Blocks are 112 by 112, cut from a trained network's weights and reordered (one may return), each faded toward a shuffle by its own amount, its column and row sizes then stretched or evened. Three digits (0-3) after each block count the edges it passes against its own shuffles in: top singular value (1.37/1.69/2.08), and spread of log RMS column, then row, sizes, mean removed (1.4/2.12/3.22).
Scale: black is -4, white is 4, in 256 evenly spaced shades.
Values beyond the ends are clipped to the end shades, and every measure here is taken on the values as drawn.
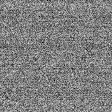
1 1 0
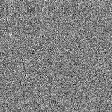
2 0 1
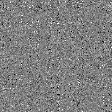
0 2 1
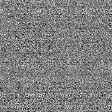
1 2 2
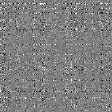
1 3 3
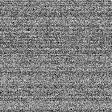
3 1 0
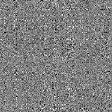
2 2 2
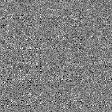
2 2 2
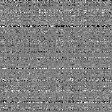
2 2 3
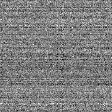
3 2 2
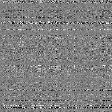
1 2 3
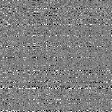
3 2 3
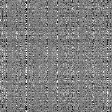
3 3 0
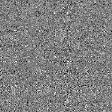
1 2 2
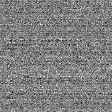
2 2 2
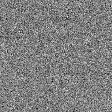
0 1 0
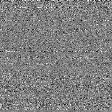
1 0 3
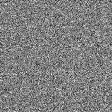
2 0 1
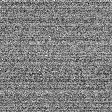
3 0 1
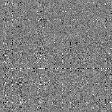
2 2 2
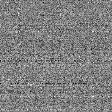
1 1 2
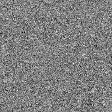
0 0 1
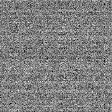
2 2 0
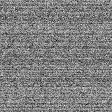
3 0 0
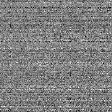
3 2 2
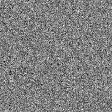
1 1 0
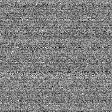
2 1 2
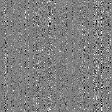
1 3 1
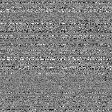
2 1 3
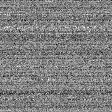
3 0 2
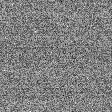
0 0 0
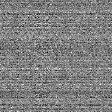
3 2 2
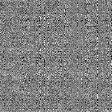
1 3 1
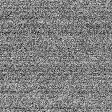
2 0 1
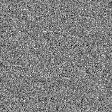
0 0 2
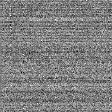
3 2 0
